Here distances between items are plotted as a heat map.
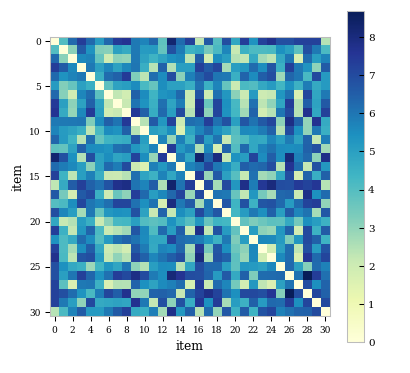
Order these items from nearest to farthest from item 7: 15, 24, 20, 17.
15, 24, 17, 20
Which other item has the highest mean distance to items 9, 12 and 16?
13
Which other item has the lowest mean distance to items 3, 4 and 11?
19
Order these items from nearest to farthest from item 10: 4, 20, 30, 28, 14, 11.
14, 4, 28, 20, 30, 11
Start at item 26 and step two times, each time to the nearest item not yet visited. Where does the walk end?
20
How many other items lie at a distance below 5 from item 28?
5
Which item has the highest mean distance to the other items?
26
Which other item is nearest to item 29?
11
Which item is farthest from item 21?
16
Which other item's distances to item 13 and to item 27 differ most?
24
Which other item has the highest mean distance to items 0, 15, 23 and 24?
28
